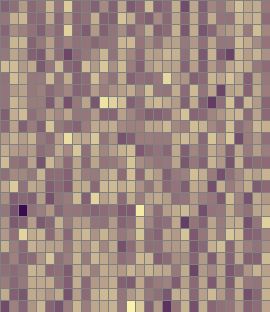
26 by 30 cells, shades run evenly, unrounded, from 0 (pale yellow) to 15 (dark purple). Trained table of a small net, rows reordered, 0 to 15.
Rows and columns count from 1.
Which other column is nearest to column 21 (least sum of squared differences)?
5
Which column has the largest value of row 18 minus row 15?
3
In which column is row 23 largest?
22
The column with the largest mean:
23
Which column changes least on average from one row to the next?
9
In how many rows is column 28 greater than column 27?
20
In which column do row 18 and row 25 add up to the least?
16
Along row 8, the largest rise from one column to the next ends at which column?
25
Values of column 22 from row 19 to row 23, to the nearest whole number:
8 10 10 9 11
